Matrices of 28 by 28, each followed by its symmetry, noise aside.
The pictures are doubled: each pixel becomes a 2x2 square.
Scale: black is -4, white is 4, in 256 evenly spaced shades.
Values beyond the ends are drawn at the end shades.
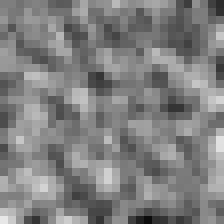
antisymmetric.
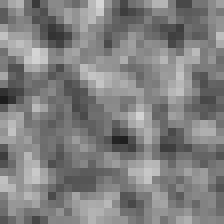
antisymmetric.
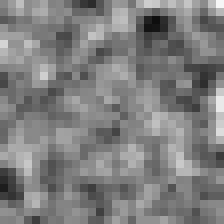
no symmetry.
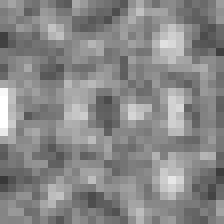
mirrored top to bottom.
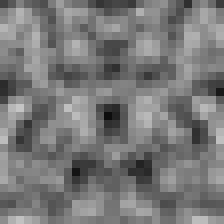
mirrored left to right.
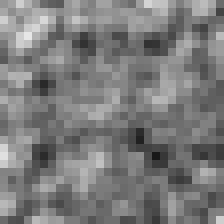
symmetric.
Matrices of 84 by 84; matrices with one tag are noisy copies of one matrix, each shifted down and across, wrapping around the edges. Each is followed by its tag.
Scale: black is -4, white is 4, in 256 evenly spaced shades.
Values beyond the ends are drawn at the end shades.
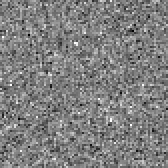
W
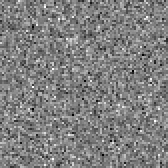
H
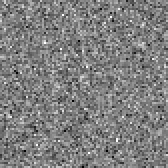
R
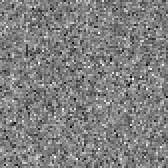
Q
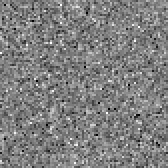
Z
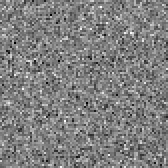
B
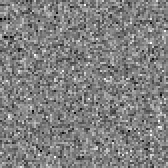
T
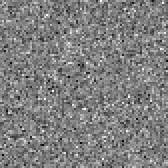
Z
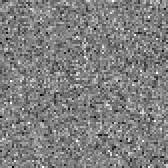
T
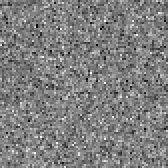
Q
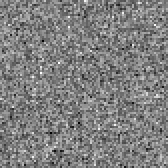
T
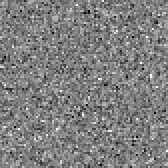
B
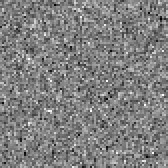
W
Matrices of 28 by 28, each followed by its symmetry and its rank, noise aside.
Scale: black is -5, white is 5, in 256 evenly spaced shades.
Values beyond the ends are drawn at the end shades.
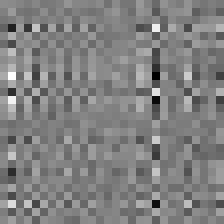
no symmetry, rank one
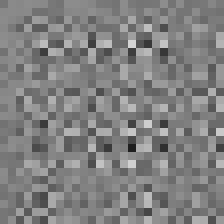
no symmetry, rank two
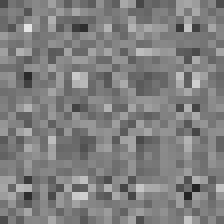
symmetric, rank two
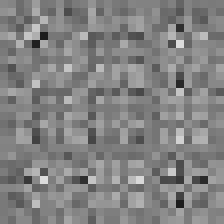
symmetric, rank three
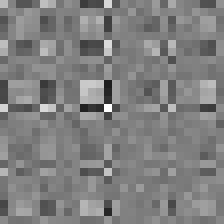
symmetric, rank one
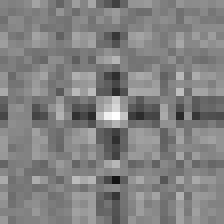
symmetric, rank one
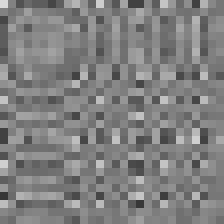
symmetric, rank two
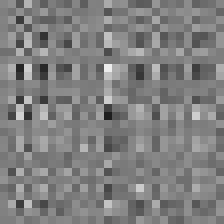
no symmetry, rank one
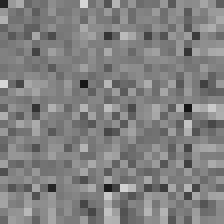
symmetric, rank three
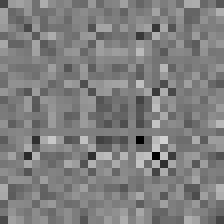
symmetric, rank three
